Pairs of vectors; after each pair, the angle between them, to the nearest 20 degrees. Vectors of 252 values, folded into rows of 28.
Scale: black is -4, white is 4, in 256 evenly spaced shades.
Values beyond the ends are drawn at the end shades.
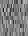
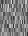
80 degrees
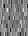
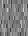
20 degrees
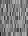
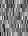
60 degrees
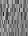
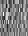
160 degrees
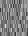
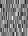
140 degrees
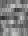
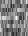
140 degrees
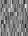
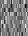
160 degrees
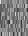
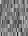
60 degrees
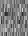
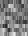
80 degrees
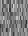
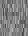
80 degrees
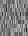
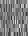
60 degrees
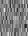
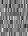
40 degrees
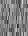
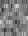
80 degrees
